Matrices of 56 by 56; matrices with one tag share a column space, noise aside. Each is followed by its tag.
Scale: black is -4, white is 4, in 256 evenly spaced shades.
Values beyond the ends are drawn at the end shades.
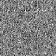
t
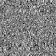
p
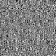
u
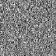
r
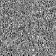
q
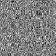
q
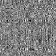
u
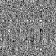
u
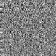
r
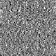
t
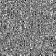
q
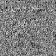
t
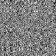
p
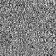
r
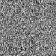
p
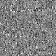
t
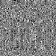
u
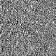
t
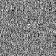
t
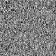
t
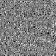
q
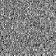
q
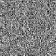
q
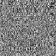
p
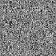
t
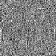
u
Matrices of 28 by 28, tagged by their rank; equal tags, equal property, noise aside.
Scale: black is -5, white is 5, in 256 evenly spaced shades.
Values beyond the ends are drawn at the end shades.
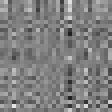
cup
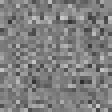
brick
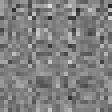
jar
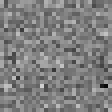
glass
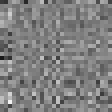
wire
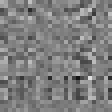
cup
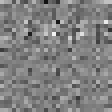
jar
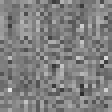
brick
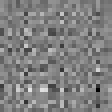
cup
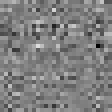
jar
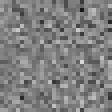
brick
